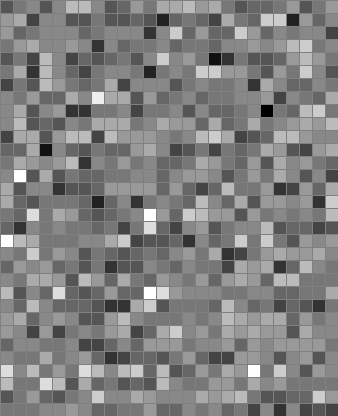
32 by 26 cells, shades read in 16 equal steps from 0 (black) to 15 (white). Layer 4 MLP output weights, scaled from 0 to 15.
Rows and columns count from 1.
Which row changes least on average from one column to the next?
27
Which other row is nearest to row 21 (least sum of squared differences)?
28
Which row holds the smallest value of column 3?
6
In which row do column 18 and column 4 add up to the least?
12
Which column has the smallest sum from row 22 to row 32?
9
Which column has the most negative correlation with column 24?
11
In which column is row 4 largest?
24
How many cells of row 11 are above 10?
7
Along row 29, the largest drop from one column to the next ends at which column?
21
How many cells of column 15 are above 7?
16
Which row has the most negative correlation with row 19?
1
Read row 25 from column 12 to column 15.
7 7 7 8
